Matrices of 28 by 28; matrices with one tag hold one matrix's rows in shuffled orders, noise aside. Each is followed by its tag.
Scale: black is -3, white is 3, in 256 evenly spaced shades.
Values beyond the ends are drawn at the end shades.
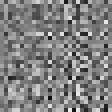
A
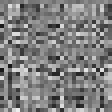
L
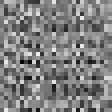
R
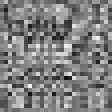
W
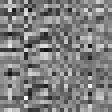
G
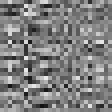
G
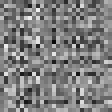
R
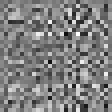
A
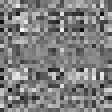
L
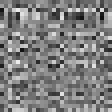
L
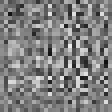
A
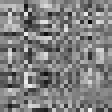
G
